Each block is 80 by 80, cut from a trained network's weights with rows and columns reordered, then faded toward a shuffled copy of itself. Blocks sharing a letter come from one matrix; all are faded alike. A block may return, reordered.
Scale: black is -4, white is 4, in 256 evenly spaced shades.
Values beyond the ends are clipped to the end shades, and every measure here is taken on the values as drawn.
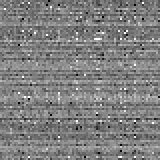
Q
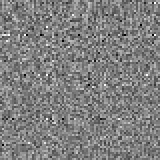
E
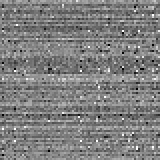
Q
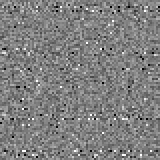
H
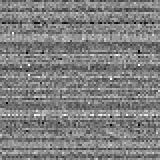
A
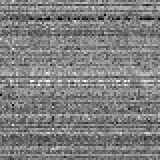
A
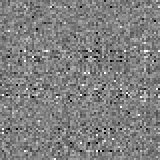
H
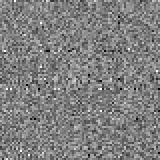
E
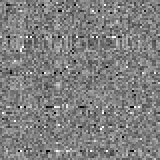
H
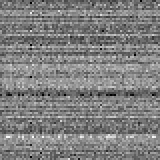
A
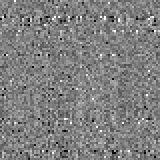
H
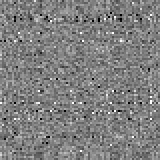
H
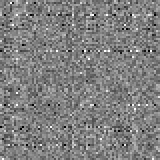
H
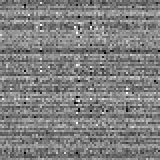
Q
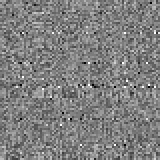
E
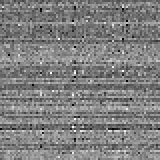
Q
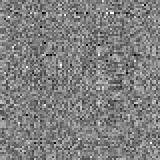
E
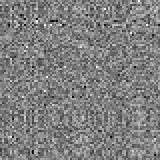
E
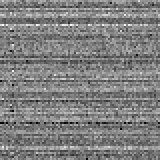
A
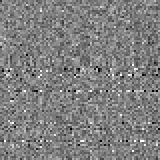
H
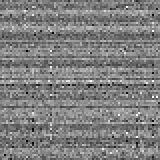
Q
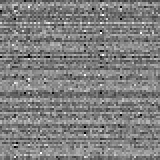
Q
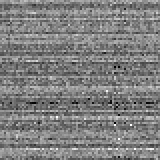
A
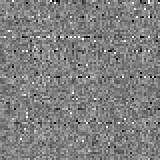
H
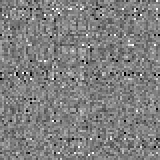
H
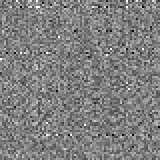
E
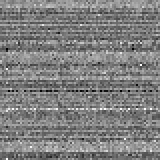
A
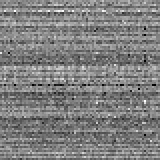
A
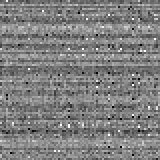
Q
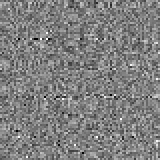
E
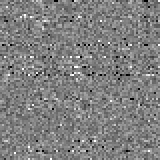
H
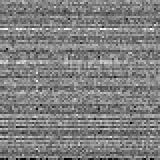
A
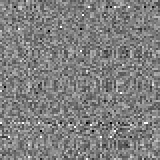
E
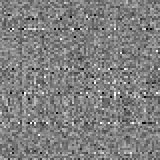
H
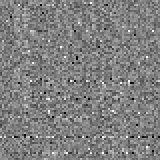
H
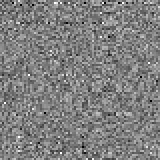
E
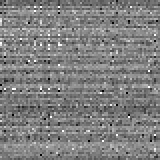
Q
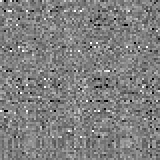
H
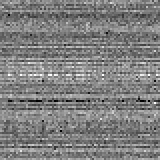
A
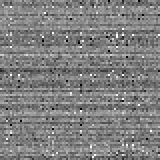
Q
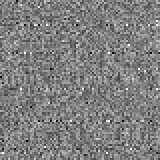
E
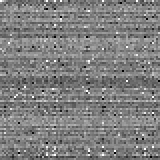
Q
